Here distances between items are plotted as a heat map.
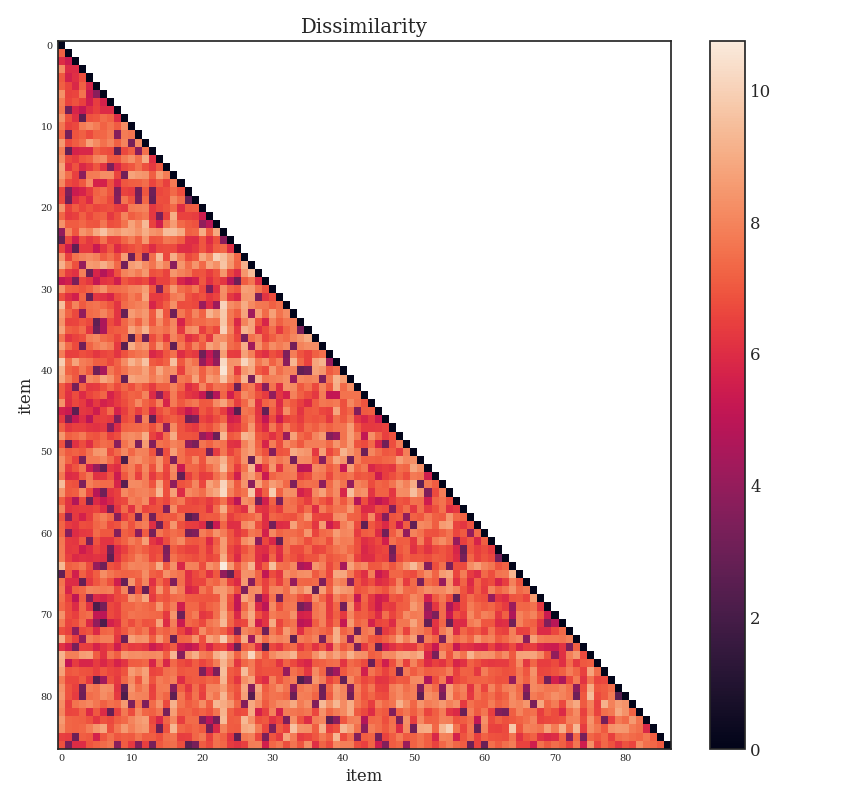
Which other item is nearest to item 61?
31
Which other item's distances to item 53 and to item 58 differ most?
75
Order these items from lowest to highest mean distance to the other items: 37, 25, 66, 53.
25, 66, 53, 37
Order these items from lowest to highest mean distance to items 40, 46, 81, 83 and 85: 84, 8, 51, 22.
8, 22, 84, 51
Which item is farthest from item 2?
39
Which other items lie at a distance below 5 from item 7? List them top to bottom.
15, 47, 57, 62, 63, 82
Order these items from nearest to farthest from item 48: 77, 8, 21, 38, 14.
77, 38, 21, 14, 8
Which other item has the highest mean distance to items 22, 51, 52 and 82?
23
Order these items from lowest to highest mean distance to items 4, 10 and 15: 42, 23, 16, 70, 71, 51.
71, 42, 70, 51, 16, 23
